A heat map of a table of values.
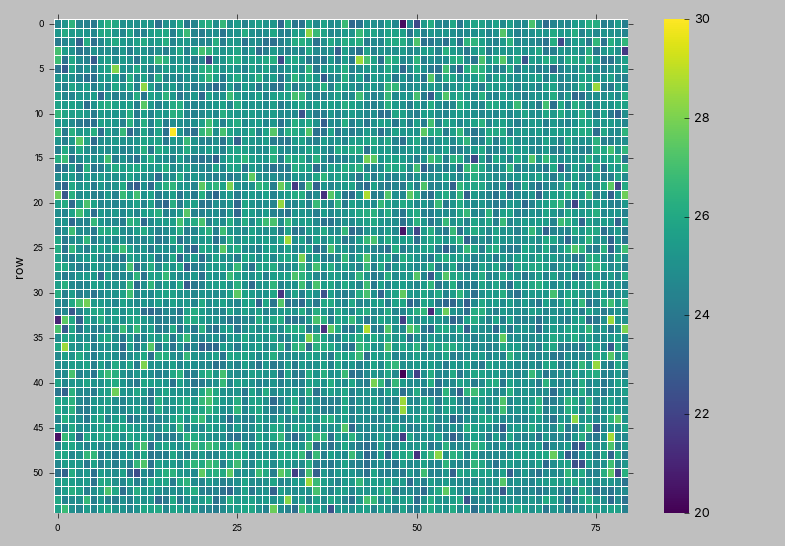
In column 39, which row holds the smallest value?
3
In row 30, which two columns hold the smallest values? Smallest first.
31, 37
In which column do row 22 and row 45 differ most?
62
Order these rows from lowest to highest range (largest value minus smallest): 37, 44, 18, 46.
37, 44, 18, 46
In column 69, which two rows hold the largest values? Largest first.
48, 30
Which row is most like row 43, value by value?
42
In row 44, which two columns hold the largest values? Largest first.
72, 78
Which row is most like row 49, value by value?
47
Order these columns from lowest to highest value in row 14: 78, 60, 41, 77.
60, 78, 41, 77
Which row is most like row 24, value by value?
53
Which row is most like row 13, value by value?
21
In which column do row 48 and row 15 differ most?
43
